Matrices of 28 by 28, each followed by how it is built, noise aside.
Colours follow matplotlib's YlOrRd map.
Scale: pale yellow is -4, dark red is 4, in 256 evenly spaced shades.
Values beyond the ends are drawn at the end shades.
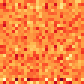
low rank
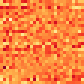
low rank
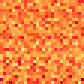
repeating columns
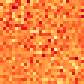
block diagonal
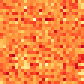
low rank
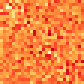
block diagonal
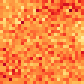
smooth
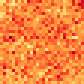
smooth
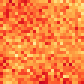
smooth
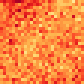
smooth
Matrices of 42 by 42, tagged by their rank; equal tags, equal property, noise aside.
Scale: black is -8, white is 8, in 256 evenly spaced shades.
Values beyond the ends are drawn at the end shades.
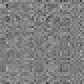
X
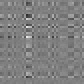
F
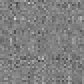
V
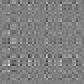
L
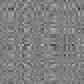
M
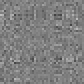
X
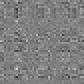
M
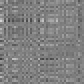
L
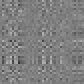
L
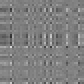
F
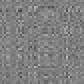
X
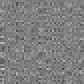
X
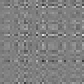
L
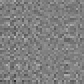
X
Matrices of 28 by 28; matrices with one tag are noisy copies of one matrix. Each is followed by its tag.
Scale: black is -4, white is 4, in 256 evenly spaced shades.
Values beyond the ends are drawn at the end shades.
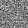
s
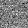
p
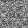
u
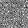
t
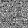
u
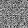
t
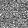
p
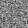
u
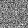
t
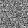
u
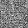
s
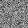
t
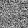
p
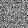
t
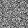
t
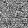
u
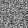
s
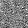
s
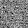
s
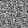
u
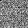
t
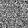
u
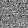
p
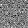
t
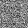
u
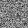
u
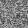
u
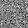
s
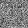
t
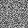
t
